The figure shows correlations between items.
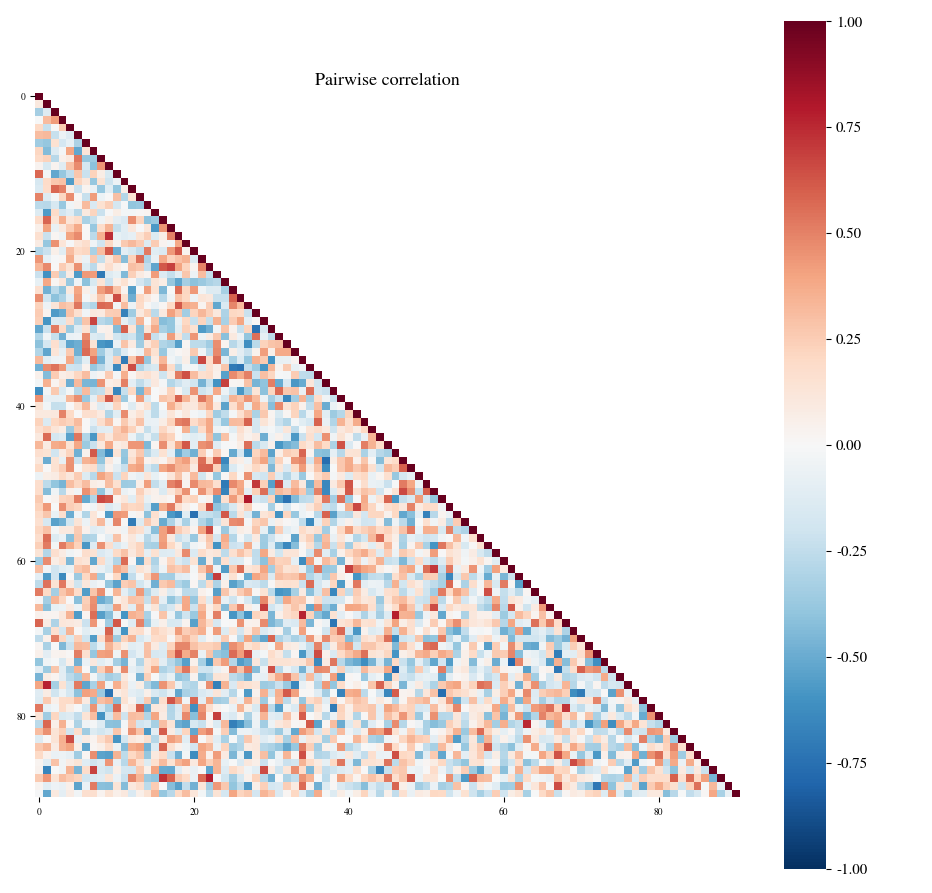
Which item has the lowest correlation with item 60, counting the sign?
34
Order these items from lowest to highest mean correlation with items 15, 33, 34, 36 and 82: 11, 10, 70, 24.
24, 11, 70, 10
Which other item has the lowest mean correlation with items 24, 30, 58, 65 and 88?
50
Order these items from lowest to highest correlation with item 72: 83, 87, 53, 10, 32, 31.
32, 87, 10, 31, 83, 53
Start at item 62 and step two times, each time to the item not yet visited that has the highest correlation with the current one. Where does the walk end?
80
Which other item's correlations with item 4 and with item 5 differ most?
44
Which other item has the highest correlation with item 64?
58
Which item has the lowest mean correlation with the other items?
73
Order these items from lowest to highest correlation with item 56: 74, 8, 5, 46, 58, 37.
37, 74, 8, 58, 46, 5
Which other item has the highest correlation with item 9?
18
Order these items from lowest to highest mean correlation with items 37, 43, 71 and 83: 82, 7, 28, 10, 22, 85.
7, 85, 28, 10, 82, 22
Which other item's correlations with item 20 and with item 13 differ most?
79
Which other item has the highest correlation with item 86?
69
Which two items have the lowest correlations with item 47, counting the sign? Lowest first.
37, 24
